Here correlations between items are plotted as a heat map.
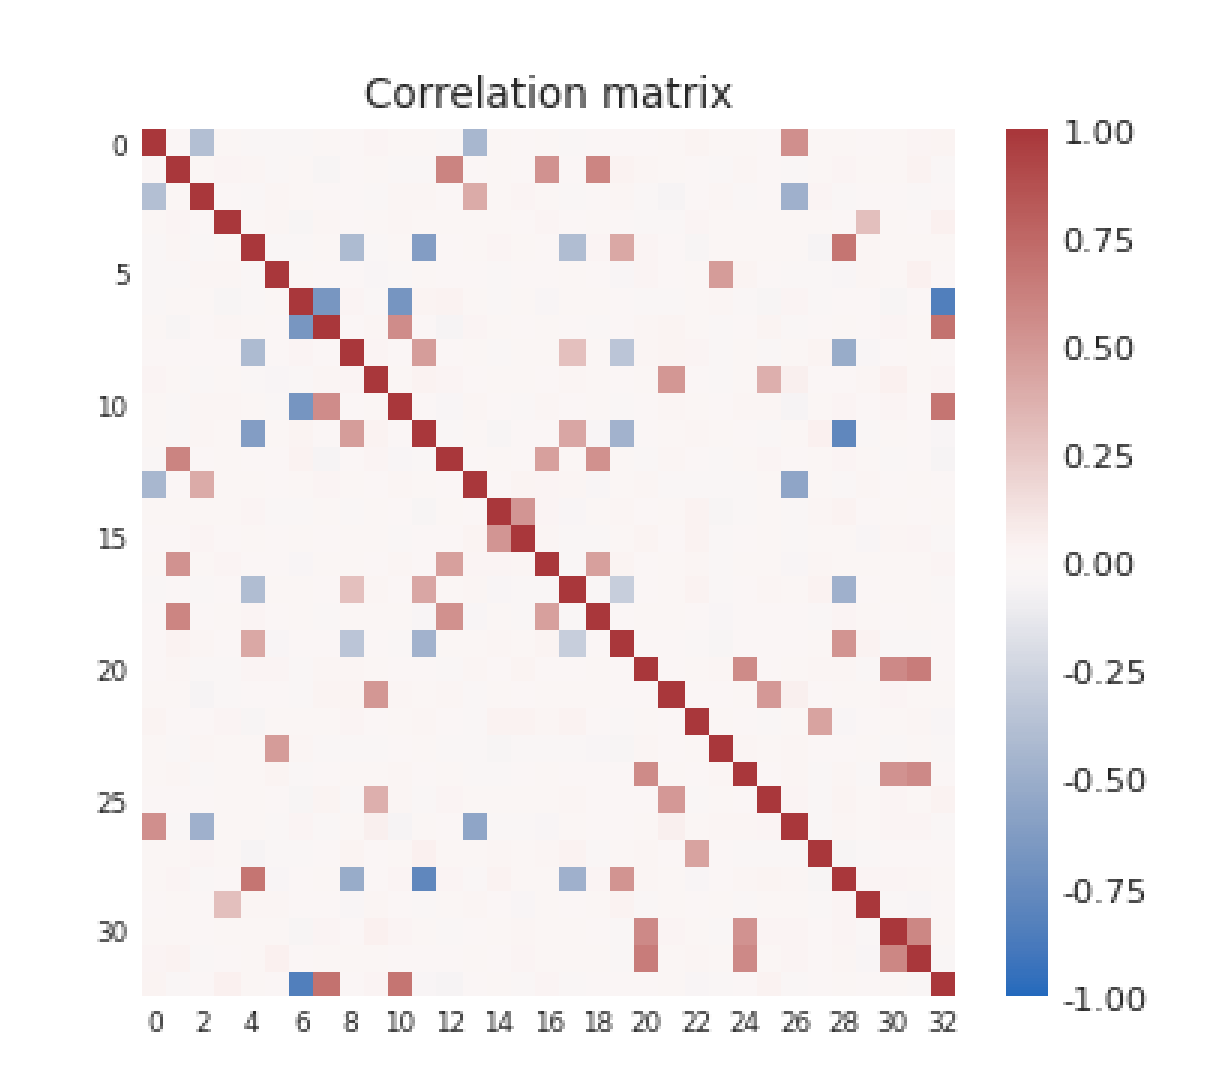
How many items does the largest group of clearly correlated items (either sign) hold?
6
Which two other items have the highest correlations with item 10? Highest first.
32, 7
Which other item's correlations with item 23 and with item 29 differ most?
5
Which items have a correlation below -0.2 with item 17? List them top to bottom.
4, 19, 28
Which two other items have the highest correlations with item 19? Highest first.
28, 4
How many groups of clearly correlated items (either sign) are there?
10
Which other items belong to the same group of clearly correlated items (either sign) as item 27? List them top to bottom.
22
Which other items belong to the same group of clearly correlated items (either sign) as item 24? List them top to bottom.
20, 30, 31
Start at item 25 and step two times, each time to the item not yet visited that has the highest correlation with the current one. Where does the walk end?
9
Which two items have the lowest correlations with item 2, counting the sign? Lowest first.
26, 0
